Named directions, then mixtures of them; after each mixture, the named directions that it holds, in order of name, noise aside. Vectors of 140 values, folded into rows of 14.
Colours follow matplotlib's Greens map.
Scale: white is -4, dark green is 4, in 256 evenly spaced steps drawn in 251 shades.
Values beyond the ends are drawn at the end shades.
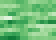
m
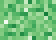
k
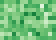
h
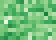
k, m.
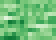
h, m.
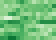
m.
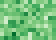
h, k, m.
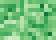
h, k, m.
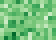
h, k, m.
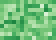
h, k, m.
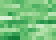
m.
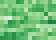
k, m.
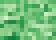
h, k, m.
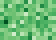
h, k.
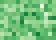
h.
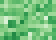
h, k, m.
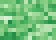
k, m.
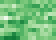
h, m.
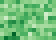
h, m.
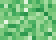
k.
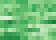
m.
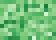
h, k, m.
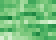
h, m.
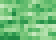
m.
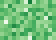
h, k.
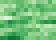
m.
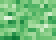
h, m.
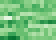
m.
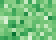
h, k, m.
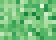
h.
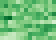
k, m.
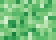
h, k, m.
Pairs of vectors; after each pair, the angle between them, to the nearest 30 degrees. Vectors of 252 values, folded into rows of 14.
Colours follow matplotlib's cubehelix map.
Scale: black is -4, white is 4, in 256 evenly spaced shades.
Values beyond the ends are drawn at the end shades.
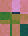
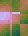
120 degrees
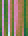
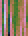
150 degrees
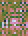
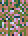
60 degrees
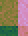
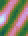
90 degrees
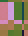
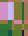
30 degrees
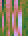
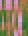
30 degrees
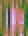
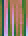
60 degrees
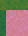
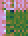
150 degrees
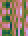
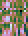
150 degrees
